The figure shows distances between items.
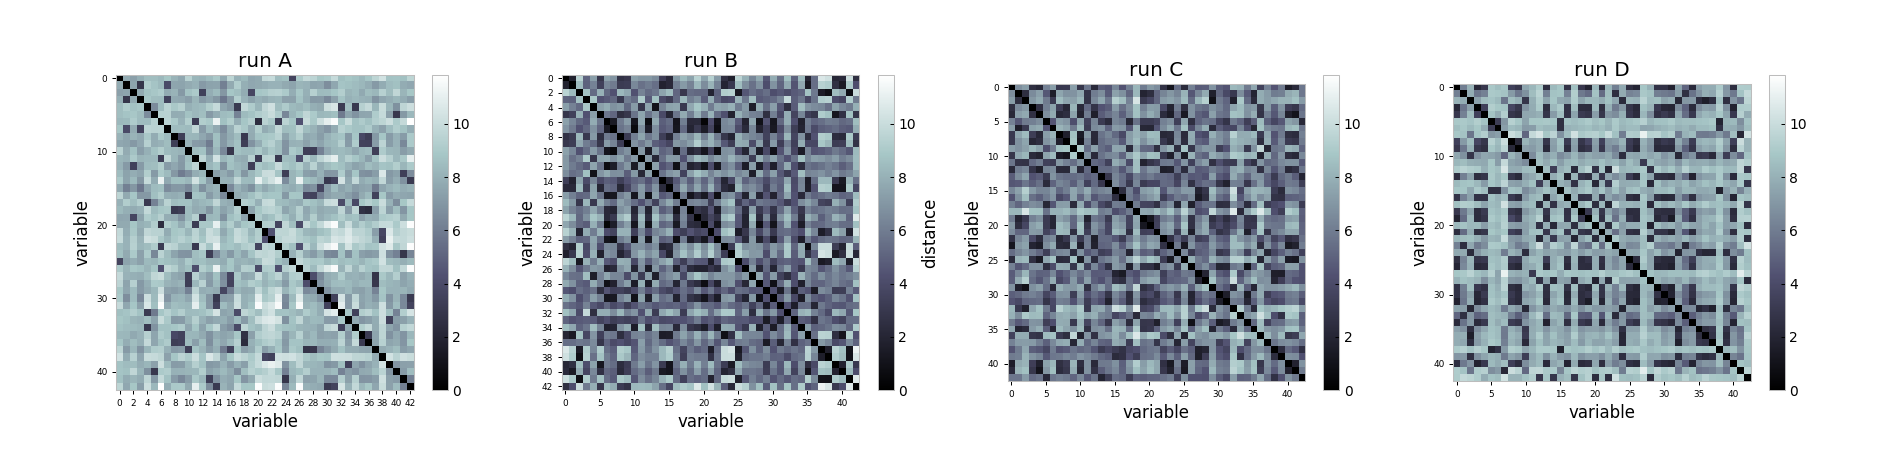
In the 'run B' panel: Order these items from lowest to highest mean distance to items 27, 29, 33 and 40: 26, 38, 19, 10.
10, 26, 38, 19
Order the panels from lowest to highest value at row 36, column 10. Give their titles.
run C, run D, run B, run A
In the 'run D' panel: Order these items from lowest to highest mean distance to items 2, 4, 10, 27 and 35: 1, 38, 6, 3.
3, 1, 6, 38
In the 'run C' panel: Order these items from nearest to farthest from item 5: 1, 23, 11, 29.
11, 1, 29, 23
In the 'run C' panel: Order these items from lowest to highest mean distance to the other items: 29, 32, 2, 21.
21, 29, 2, 32
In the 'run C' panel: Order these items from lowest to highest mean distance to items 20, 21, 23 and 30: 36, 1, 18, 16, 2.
1, 2, 16, 36, 18
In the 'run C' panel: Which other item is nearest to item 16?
27
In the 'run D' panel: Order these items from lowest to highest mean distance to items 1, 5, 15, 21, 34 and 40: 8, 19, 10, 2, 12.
19, 8, 10, 2, 12
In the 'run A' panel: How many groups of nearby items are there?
13
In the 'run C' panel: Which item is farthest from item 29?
18
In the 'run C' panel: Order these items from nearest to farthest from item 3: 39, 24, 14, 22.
22, 14, 24, 39
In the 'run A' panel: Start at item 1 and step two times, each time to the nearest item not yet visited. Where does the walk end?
7
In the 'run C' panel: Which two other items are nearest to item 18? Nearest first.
33, 39
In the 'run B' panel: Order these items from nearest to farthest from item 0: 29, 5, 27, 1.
1, 5, 29, 27
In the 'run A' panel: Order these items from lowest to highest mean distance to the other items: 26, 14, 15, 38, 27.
15, 27, 14, 26, 38
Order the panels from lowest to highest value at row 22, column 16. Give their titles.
run B, run C, run D, run A
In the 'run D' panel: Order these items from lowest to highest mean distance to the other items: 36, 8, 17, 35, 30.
30, 8, 35, 36, 17
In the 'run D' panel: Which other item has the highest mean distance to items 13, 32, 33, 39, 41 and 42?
27
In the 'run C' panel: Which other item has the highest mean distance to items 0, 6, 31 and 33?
36
